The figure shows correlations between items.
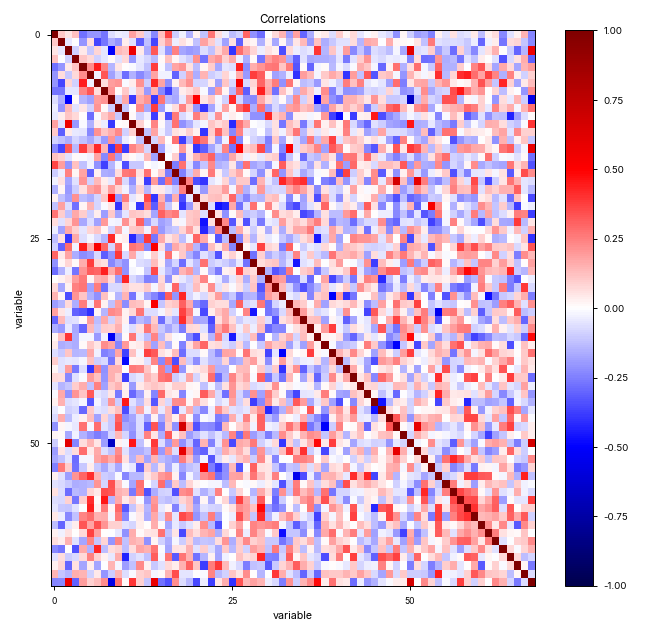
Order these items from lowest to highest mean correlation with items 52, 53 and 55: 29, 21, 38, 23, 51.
23, 51, 38, 29, 21
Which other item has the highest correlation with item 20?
8
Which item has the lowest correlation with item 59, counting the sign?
37
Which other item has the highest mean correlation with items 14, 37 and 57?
67
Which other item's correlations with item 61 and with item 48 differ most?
18
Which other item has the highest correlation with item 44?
54
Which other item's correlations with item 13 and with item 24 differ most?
21
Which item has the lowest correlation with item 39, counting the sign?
32
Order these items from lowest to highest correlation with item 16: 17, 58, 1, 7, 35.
7, 17, 35, 58, 1
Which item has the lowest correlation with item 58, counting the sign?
45
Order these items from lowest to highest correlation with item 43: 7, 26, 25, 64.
7, 64, 26, 25
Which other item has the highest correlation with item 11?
2
